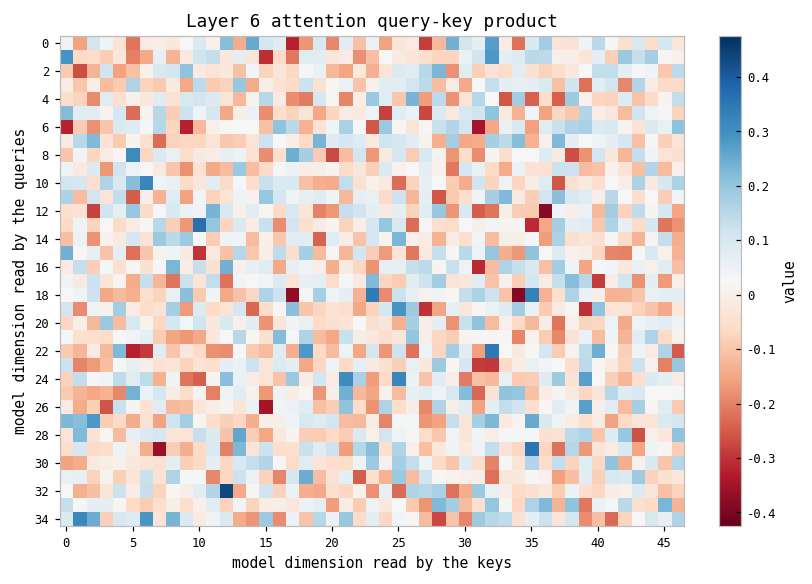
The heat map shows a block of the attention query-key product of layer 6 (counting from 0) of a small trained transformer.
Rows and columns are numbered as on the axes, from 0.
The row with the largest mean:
34
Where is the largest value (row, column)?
32, 12
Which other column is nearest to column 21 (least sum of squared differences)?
33
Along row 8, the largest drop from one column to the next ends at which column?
6
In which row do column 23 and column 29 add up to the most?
18
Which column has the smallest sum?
20
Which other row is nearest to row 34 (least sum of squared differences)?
27
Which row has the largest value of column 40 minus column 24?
22
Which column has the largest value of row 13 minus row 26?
15
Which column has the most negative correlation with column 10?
16
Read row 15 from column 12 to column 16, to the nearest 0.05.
-0.1 0.15 -0.1 0 0.15
